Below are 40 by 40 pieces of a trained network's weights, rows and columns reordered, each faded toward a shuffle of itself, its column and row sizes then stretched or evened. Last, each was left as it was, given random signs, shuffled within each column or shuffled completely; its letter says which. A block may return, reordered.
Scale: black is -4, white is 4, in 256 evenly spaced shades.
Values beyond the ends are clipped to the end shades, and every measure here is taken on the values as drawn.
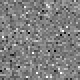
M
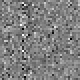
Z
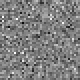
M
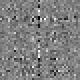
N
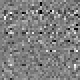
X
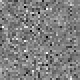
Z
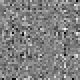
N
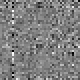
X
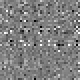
X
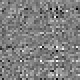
X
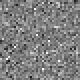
M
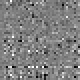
N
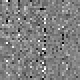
Z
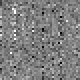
Z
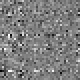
N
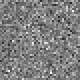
M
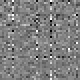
X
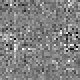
N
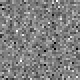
M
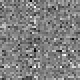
N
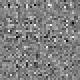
N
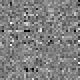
X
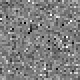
M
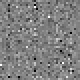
Z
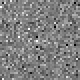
M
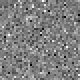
M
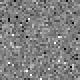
M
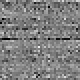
X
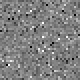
M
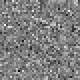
M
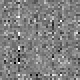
N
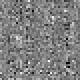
X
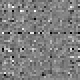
N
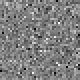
M
